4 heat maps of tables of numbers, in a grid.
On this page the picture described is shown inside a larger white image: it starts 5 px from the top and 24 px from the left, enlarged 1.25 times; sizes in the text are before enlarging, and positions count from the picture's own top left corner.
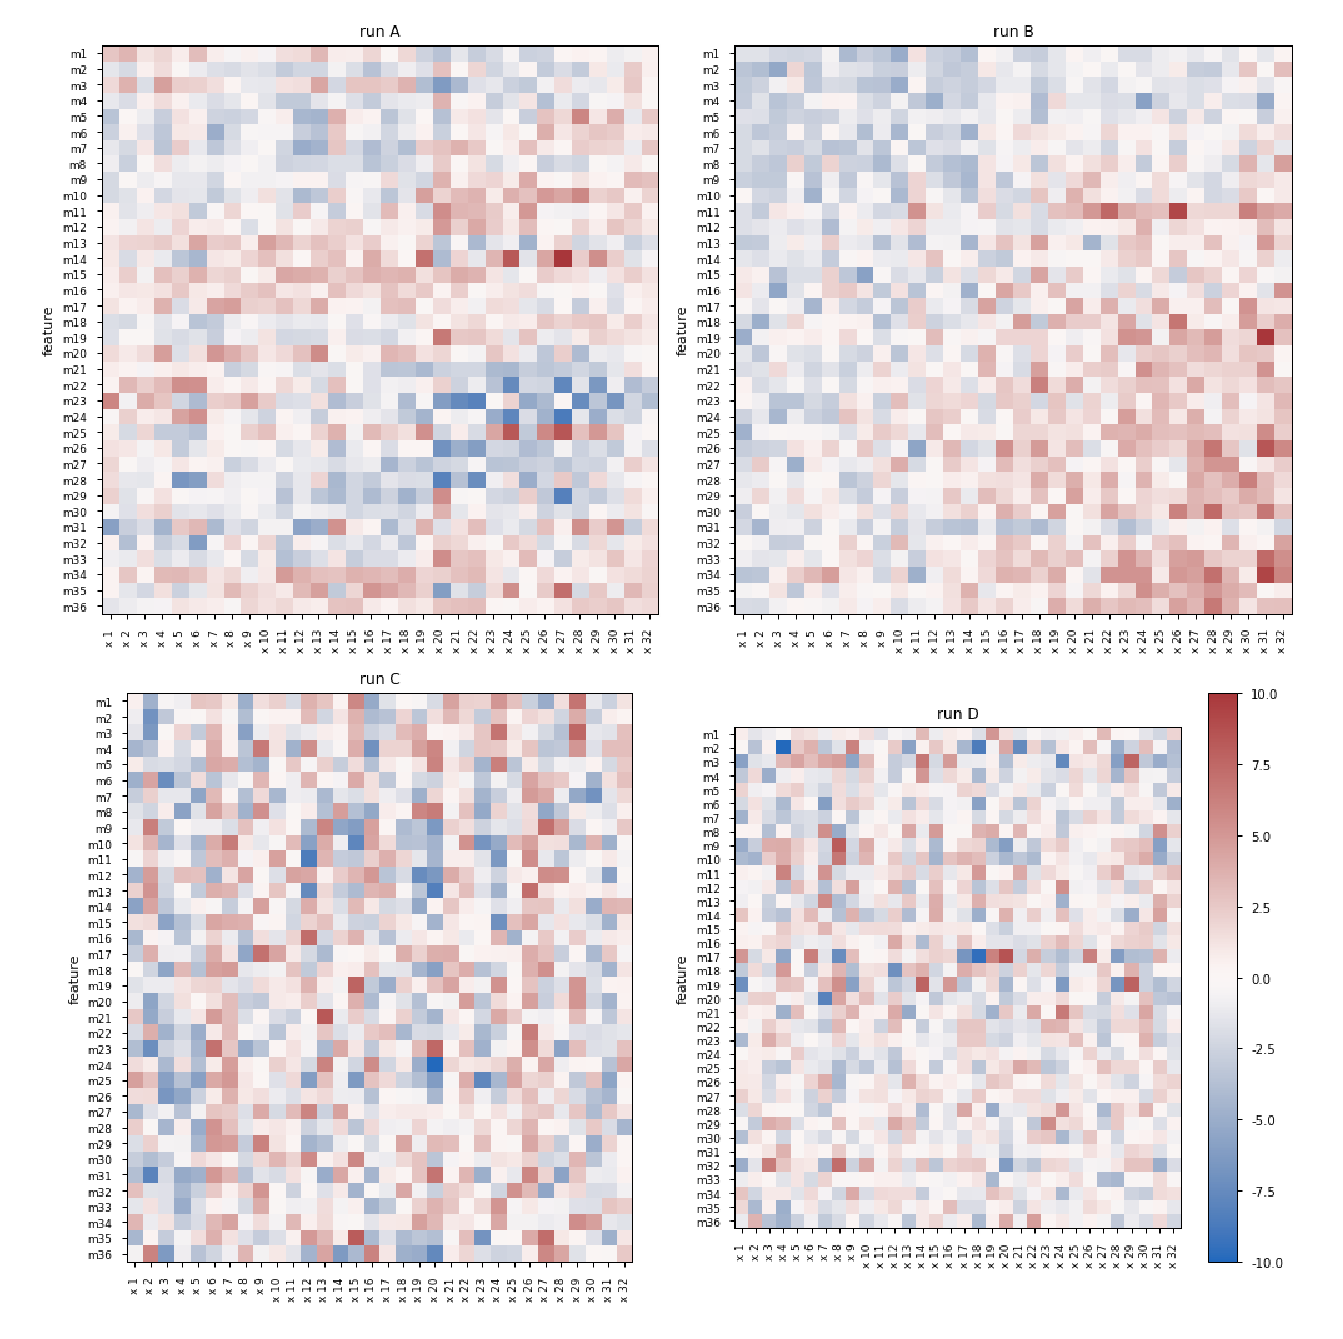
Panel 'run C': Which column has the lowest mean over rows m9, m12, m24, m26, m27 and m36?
x 20
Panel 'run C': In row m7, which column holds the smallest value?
x 30
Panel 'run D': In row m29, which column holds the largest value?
x 23
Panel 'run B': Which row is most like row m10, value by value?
m9
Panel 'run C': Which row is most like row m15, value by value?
m26
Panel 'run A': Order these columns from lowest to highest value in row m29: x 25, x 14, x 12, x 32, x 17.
x 14, x 17, x 12, x 32, x 25
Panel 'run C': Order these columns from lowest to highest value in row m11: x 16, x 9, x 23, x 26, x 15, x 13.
x 15, x 23, x 9, x 16, x 13, x 26
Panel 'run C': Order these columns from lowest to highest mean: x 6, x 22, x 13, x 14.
x 14, x 13, x 22, x 6
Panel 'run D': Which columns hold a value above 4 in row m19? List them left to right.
x 8, x 14, x 16, x 29
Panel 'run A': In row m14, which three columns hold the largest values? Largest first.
x 27, x 24, x 19
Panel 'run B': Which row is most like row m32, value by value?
m23
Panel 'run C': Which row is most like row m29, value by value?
m17
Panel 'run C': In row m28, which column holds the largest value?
x 6
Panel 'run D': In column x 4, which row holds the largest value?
m11
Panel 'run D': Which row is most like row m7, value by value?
m30
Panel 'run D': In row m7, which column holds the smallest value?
x 1
